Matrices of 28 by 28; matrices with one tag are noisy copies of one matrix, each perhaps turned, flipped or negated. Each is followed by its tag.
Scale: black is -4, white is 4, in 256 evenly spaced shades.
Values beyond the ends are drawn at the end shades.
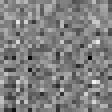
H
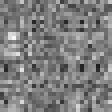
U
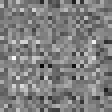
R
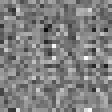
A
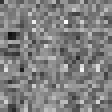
U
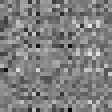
R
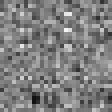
U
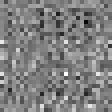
R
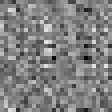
A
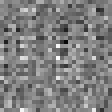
A
